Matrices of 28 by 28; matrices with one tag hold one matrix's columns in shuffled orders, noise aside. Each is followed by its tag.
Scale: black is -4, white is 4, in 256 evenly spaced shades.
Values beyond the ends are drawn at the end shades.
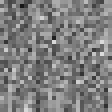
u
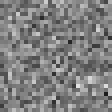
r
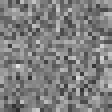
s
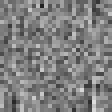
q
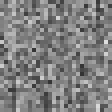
u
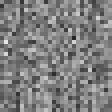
u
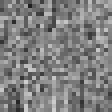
q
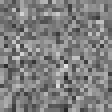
s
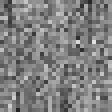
u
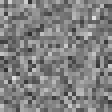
r
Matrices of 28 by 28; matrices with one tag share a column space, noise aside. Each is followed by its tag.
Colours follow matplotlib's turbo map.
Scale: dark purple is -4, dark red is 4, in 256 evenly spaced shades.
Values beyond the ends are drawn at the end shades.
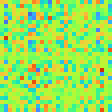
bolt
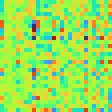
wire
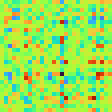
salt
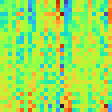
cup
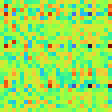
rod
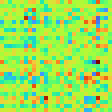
salt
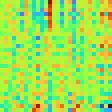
cup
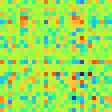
salt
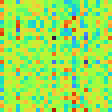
wire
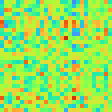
wire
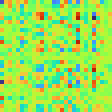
bolt
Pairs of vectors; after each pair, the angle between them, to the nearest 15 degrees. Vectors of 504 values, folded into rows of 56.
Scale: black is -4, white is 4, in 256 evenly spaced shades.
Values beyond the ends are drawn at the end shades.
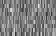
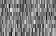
30 degrees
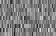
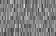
135 degrees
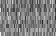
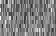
60 degrees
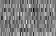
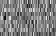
135 degrees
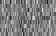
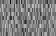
45 degrees
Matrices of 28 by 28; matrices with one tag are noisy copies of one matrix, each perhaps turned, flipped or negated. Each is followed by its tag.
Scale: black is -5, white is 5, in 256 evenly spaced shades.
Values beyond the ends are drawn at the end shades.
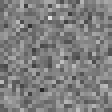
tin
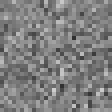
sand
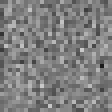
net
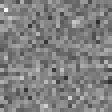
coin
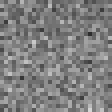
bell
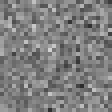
tin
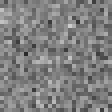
bell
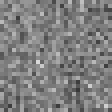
coin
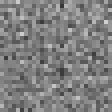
bell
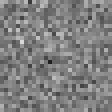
tin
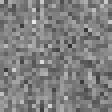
coin
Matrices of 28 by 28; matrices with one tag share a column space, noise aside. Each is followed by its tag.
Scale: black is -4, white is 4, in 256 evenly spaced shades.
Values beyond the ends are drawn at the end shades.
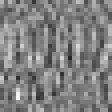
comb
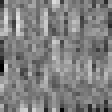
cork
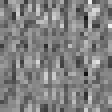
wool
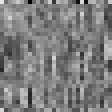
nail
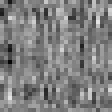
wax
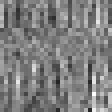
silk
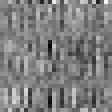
nail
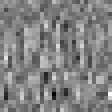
comb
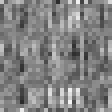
nail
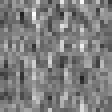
wool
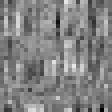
cork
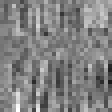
silk
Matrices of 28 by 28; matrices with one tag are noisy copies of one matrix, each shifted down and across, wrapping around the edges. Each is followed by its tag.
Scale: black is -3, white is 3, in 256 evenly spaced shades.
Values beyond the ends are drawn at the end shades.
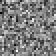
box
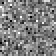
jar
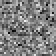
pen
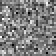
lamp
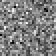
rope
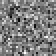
box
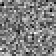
box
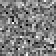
box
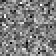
pen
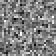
box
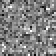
box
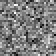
pen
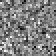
jar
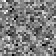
pen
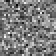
box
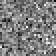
jar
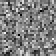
pen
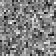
jar
